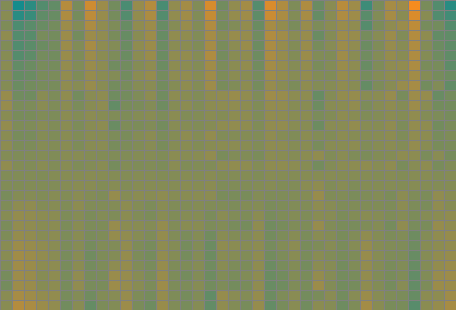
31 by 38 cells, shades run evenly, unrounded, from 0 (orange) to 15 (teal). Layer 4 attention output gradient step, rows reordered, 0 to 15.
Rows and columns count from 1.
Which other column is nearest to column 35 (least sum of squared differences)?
23
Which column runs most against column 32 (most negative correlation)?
34
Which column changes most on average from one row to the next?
27
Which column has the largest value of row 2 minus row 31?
2
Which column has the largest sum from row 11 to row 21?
10
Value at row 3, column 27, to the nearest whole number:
8
